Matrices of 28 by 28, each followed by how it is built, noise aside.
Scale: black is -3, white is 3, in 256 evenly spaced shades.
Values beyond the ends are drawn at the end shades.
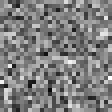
noise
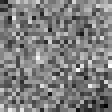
smooth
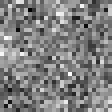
smooth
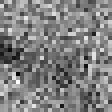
smooth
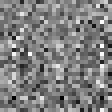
low rank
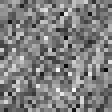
Hankel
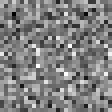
repeating columns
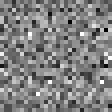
repeating columns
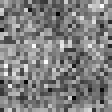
smooth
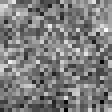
smooth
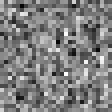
blocks
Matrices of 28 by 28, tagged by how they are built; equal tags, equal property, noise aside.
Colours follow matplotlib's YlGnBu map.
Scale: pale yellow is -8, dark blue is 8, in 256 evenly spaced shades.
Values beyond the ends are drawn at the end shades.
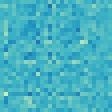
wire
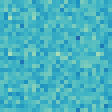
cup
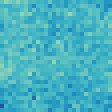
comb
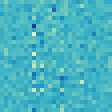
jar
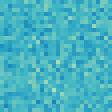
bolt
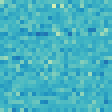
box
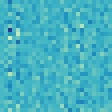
jar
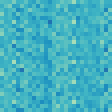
cup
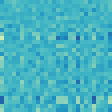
wire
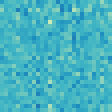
wire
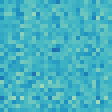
wire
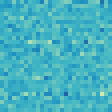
box
